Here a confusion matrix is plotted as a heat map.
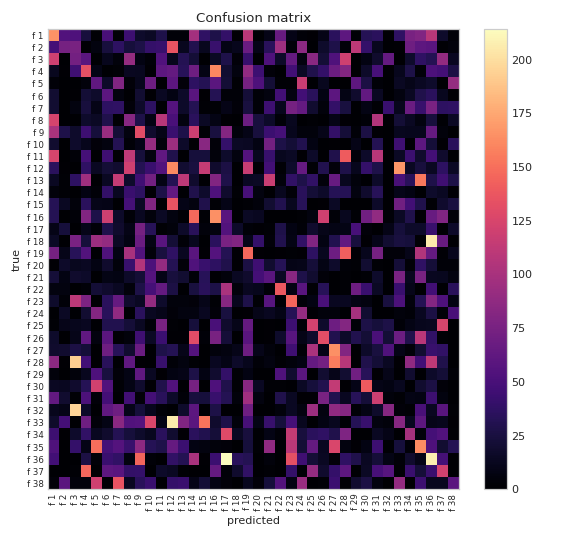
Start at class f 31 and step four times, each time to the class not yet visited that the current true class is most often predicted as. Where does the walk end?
f 1
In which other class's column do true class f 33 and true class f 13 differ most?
f 12
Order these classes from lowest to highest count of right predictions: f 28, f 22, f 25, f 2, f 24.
f 2, f 24, f 28, f 25, f 22
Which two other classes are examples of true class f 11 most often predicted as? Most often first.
f 28, f 1
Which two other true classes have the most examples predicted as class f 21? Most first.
f 13, f 35
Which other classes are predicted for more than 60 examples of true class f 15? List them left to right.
f 10, f 12, f 33
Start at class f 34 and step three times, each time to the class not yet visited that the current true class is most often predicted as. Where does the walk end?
f 14
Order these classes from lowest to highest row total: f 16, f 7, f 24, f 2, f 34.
f 24, f 7, f 34, f 16, f 2
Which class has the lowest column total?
f 18
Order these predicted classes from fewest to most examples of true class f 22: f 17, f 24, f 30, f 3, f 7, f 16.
f 3, f 7, f 16, f 30, f 24, f 17
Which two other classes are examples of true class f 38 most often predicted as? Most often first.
f 7, f 5
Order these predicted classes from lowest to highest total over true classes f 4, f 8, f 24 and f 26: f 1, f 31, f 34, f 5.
f 34, f 5, f 1, f 31
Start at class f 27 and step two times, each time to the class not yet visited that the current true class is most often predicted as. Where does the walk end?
f 37
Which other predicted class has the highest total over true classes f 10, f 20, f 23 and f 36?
f 17
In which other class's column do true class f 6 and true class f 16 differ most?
f 26
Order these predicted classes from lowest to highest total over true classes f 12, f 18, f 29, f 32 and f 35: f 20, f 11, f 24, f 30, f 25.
f 20, f 30, f 11, f 24, f 25
